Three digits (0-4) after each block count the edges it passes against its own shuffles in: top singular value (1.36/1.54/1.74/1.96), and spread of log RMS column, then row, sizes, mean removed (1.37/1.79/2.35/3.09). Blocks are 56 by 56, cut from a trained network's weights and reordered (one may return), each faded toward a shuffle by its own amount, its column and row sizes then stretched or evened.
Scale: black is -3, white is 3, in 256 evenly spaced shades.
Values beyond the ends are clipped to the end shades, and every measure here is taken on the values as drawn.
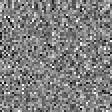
3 1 1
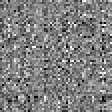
2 2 2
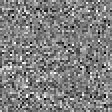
2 1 2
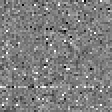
0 1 1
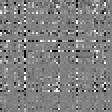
4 4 4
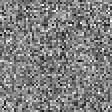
2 0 1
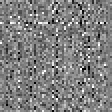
3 4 0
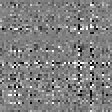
4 3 4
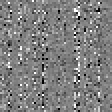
0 4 0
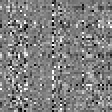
3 4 2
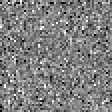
1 1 0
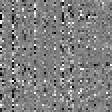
1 4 2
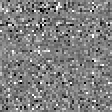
0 1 3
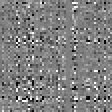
4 4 3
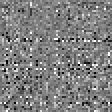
1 3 3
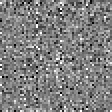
2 2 1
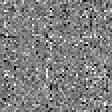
0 3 1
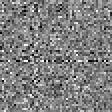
3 1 1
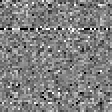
3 0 2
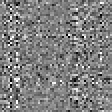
4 3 2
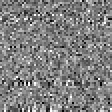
1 0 2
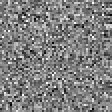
3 1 1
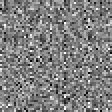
2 2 0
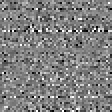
2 0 4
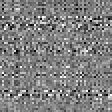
4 0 4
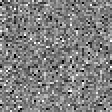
0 2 0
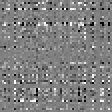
4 4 4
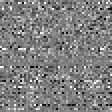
0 1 4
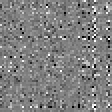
3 3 2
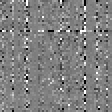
4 4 1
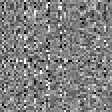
4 3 0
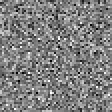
2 1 0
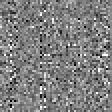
0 3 1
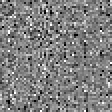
2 3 0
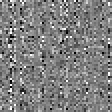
3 4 1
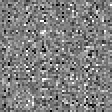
0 3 2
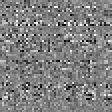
0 2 4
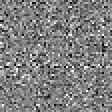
3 1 2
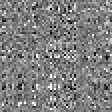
3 3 2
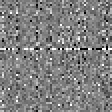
3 3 1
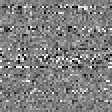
1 0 4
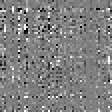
1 4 3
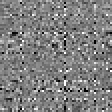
3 2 3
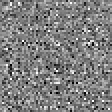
2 2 2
